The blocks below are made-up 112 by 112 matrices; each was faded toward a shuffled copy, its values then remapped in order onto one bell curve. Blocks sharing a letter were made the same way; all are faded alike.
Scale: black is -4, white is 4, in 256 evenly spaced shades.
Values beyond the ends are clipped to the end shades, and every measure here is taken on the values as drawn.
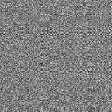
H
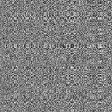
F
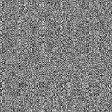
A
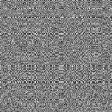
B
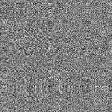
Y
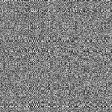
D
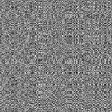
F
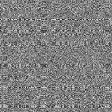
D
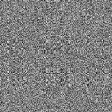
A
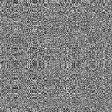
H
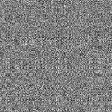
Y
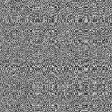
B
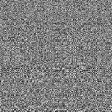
Y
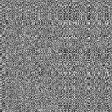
F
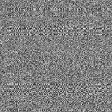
D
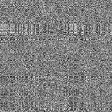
Y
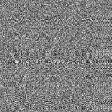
Y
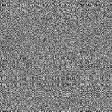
Y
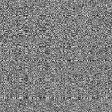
D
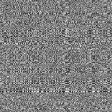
D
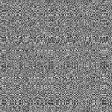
B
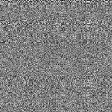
Y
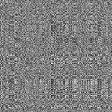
F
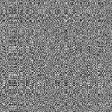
F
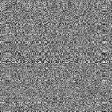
D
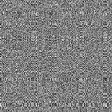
H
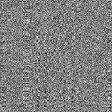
A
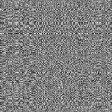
B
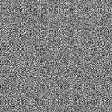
Y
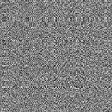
H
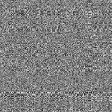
Y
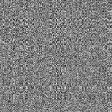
H
